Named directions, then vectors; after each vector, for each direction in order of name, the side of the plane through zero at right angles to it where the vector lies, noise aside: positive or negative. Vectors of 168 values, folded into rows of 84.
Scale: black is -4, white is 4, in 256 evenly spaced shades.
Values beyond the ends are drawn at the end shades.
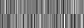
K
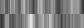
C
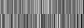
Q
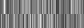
positive, positive, positive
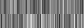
positive, negative, negative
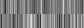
positive, negative, negative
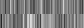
positive, negative, negative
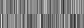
negative, positive, positive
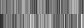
positive, positive, negative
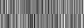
negative, positive, negative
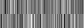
positive, negative, negative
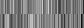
positive, negative, positive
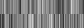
positive, positive, positive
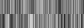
positive, negative, positive
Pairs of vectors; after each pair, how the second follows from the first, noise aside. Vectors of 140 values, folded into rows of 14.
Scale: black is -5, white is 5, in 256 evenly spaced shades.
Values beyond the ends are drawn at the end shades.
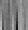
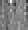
reversed, negated, partly zeroed.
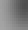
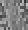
sign-scrambled.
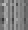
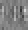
reversed, negated, partly zeroed.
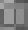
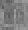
negated, shrunk.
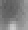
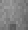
negated, shrunk.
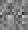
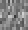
sign-scrambled.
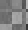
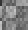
reversed.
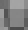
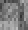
reversed.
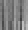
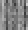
wrapped around.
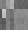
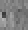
negated, partly zeroed.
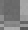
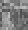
wrapped around.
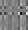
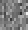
sign-scrambled.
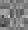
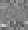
negated, partly zeroed.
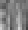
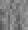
negated, shrunk.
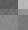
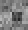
wrapped around, negated.
